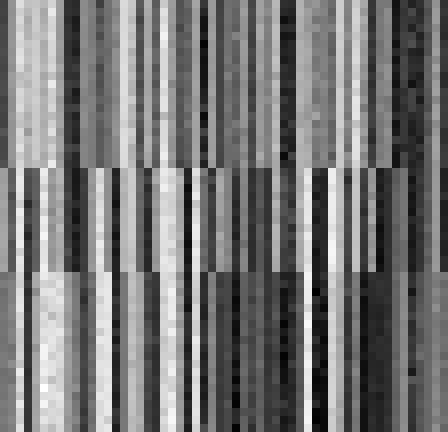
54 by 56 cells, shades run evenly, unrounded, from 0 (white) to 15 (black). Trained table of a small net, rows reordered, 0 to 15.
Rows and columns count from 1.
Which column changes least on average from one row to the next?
16
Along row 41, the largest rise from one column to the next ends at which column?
40
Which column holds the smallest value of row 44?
6
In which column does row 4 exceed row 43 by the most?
13
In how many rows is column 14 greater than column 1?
13
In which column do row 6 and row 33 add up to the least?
21
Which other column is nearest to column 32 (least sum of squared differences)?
53
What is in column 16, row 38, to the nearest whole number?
8
